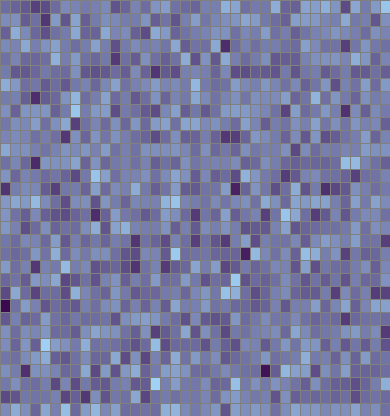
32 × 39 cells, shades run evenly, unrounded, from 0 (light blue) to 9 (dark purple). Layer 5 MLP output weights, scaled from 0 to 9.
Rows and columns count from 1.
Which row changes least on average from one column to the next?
12
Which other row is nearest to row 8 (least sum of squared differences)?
3
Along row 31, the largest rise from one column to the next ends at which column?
15
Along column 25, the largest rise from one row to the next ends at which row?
20
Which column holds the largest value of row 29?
27
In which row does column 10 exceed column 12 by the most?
17
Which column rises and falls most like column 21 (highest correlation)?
35
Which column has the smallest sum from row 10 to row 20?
18
